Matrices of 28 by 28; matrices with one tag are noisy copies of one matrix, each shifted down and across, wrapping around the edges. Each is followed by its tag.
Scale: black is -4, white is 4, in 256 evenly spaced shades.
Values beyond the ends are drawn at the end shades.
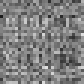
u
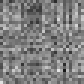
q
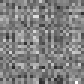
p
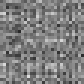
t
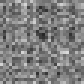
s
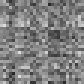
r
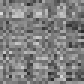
r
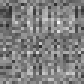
q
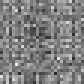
u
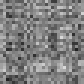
r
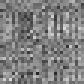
q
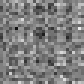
s
